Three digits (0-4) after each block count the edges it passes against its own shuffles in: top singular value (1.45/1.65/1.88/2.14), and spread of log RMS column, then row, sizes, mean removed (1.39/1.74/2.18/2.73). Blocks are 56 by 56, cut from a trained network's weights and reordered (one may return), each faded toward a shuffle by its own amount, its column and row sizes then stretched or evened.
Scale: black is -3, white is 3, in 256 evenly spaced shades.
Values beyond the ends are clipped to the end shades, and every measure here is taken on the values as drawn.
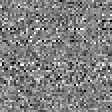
2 0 4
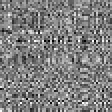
4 0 3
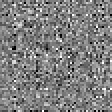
3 3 2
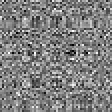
4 1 3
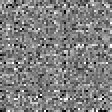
2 1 4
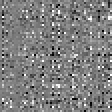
0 4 3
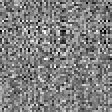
4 0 3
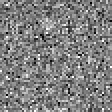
1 1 0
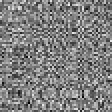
4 1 0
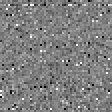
0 1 1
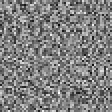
4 1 0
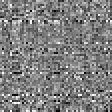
4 1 4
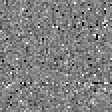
0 1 1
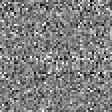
1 1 3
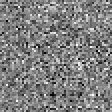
2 1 3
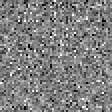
0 2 2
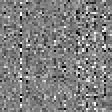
2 4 2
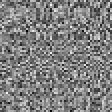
4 2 1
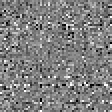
1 2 3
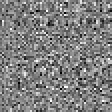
2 3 1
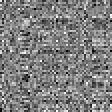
4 3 2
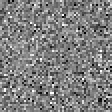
0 1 0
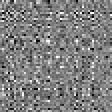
4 4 4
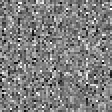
0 3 0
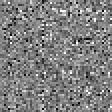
1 3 2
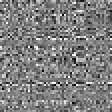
4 2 4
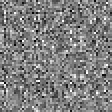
2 3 1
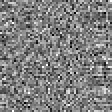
3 1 0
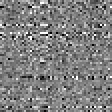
3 1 4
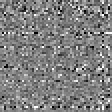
2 2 4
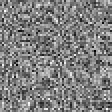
3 0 1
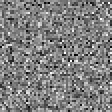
1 2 2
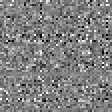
1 2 4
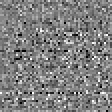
1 2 3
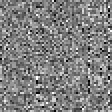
3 3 0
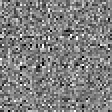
2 2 3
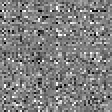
0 3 4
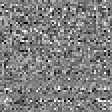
1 2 4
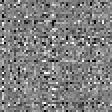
2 4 4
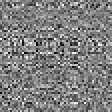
4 1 4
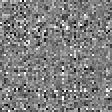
0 3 2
